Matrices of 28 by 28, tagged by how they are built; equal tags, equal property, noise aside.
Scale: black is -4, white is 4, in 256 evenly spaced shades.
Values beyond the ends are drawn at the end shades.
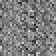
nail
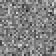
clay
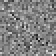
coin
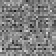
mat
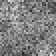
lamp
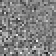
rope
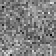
lamp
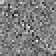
coin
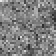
lamp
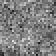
lamp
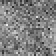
lamp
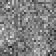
lamp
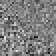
rope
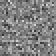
clay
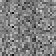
nail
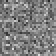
mat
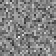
clay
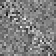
coin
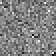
coin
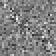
coin
